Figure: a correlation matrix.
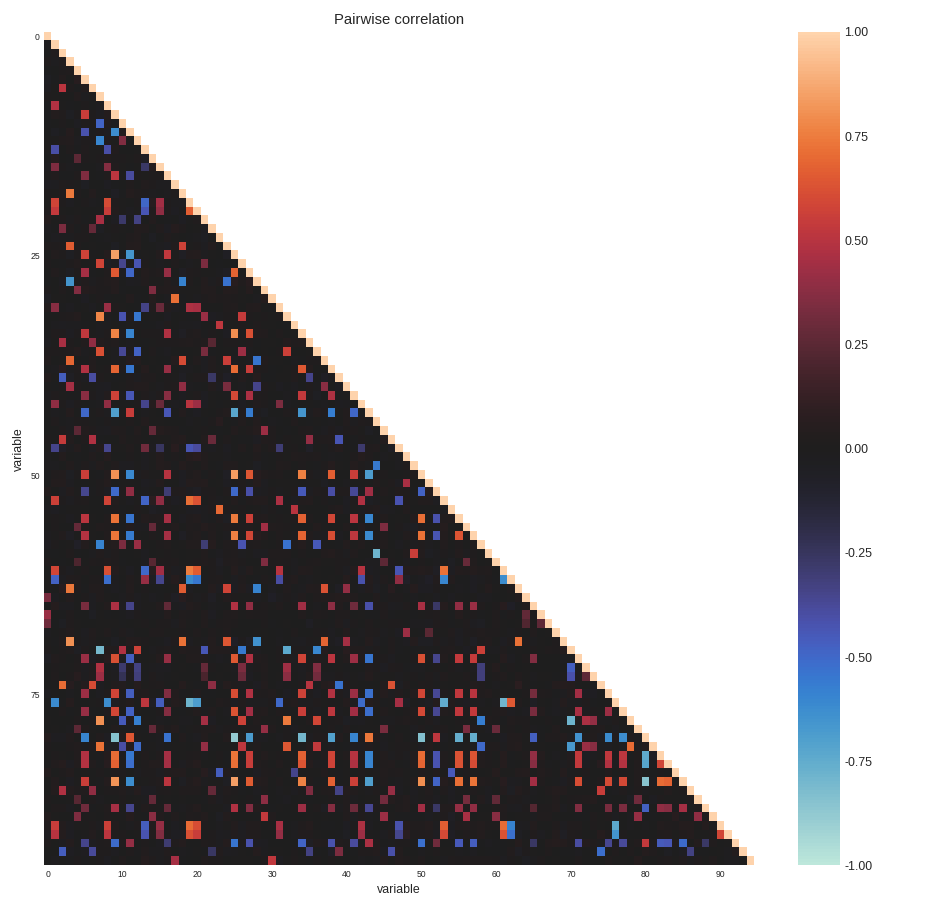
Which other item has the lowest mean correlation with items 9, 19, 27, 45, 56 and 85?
80
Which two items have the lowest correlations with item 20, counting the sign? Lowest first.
76, 62
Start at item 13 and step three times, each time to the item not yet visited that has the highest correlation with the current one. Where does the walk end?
47
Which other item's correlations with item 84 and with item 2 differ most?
74
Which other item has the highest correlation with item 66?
0
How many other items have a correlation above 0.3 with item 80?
4
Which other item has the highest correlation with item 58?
70
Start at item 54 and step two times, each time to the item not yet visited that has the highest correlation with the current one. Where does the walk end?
33
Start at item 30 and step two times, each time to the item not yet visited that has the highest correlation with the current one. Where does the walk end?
94
